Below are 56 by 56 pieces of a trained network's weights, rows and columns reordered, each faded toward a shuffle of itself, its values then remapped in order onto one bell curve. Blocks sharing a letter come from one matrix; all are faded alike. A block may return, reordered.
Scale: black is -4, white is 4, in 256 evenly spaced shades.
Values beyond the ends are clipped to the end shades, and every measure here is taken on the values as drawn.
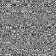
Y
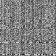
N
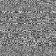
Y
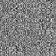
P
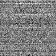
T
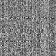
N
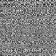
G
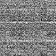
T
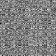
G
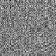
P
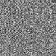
P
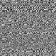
G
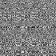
G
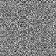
P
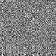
P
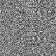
P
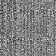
N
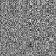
P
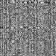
N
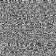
Y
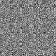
P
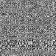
G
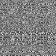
G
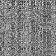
N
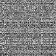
T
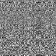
G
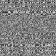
Y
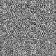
P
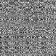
G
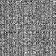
N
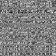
G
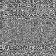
G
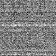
T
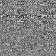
Y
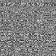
Y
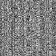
N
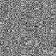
P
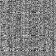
N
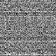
T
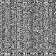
N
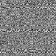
Y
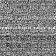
T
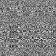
Y
